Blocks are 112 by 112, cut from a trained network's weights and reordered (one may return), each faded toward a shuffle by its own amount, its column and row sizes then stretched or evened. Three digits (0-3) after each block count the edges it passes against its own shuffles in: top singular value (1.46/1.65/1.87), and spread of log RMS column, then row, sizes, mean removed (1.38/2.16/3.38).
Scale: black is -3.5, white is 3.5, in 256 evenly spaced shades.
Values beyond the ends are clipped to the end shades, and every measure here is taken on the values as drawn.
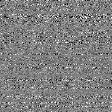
0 1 3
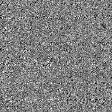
0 1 2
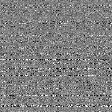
2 1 3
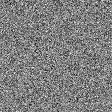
0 0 0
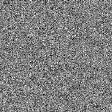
1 1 1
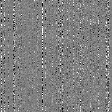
2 3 0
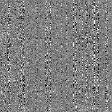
1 3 1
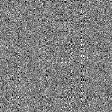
3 2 1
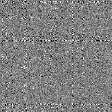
2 2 2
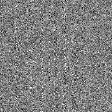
0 2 0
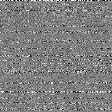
2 0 3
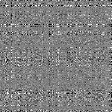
3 2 3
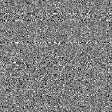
3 1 2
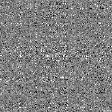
0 2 2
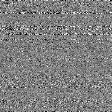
0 0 3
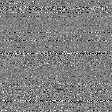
1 0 3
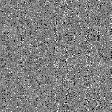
3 2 0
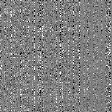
0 3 2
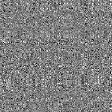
3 2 2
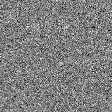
1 0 0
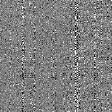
3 3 1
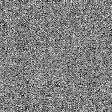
1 0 1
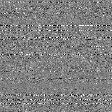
3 0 3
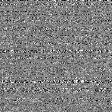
1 0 3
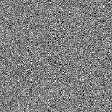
2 2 0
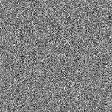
3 1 0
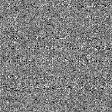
0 1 2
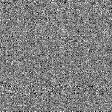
1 0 2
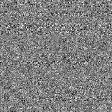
2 0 2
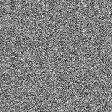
3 0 0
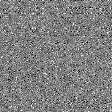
3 0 1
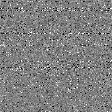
3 1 2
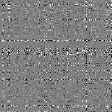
2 3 3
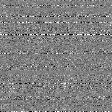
2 0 3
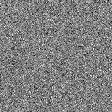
2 0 0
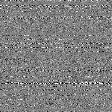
3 0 3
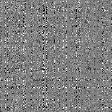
0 3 2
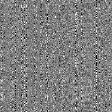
2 3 0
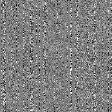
1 3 0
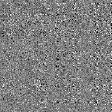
2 2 2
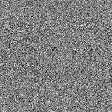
2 0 1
